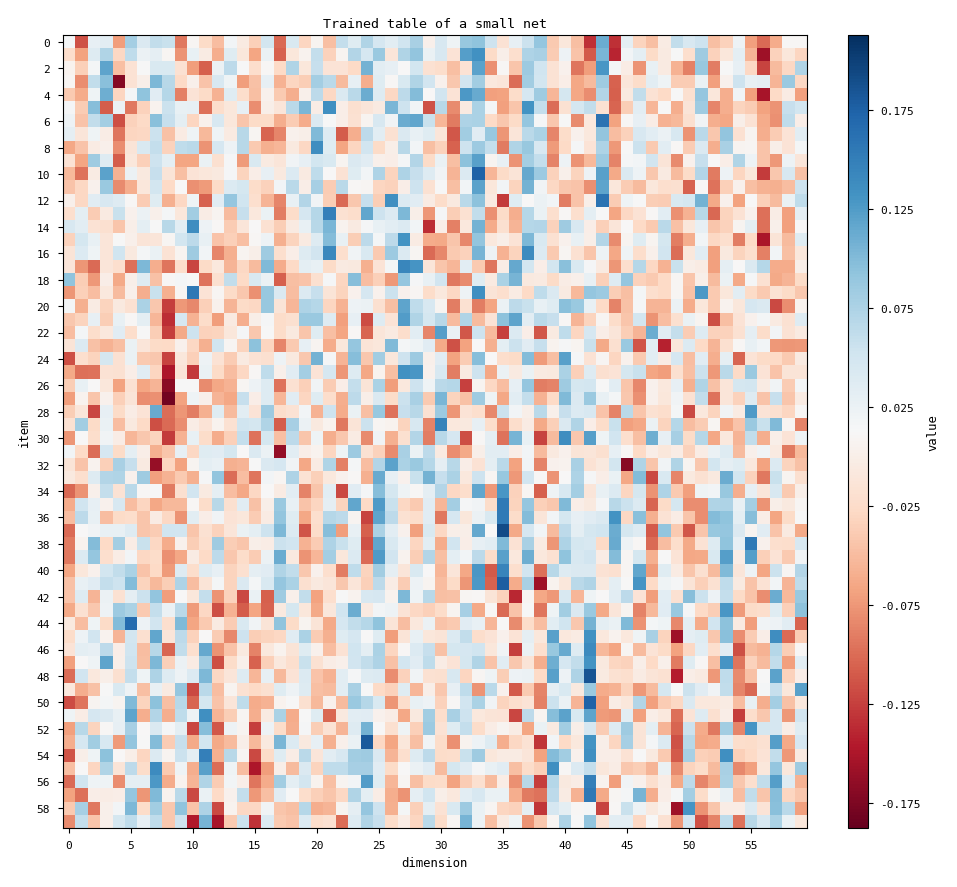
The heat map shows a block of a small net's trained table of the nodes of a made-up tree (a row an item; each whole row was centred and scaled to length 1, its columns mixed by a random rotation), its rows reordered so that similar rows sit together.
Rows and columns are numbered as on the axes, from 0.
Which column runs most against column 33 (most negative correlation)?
56
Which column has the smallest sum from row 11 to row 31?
8
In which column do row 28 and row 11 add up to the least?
50
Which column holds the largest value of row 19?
10
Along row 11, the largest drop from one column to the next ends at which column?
4
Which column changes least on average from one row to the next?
13
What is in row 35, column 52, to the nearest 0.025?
0.075
